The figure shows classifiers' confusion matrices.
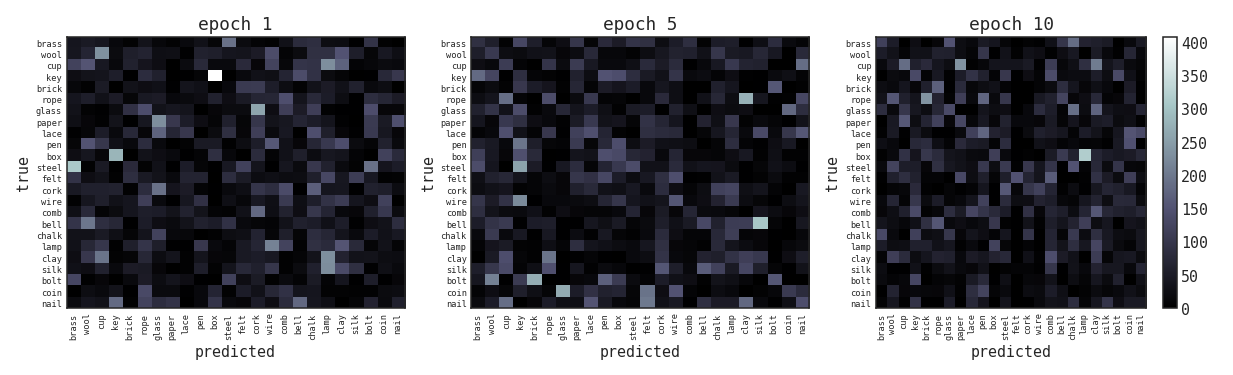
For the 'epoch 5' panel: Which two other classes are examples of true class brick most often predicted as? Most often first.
bolt, key
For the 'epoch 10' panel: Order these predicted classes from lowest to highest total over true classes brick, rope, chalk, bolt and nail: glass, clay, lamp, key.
lamp, glass, clay, key
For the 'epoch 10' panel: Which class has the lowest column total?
felt
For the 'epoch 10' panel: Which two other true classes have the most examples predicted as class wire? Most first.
cork, glass
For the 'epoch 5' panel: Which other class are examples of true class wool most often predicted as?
chalk
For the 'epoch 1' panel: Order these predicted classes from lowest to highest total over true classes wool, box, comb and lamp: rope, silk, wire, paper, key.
paper, silk, rope, key, wire
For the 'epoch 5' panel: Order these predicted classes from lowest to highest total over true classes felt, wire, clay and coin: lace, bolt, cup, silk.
bolt, silk, lace, cup
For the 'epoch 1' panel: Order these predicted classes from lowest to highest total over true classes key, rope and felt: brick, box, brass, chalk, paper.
paper, brick, brass, chalk, box
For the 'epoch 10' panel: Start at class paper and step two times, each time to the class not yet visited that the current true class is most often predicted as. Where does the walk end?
clay
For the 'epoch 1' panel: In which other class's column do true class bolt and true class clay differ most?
lamp
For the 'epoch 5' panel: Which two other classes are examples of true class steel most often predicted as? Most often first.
key, brass
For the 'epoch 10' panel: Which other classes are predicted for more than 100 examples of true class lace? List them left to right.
pen, coin, nail
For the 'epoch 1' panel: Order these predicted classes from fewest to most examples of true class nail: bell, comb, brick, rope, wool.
brick, wool, comb, rope, bell
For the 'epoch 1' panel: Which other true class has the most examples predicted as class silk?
felt
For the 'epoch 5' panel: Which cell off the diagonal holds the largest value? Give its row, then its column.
bell, silk
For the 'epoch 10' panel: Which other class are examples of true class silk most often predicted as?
comb
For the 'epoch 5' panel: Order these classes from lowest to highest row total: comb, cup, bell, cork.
comb, cork, cup, bell
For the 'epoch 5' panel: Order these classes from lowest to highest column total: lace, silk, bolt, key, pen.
bolt, silk, lace, pen, key
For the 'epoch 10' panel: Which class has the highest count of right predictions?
cup
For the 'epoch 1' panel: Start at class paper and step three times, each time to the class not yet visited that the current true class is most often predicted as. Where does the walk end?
chalk
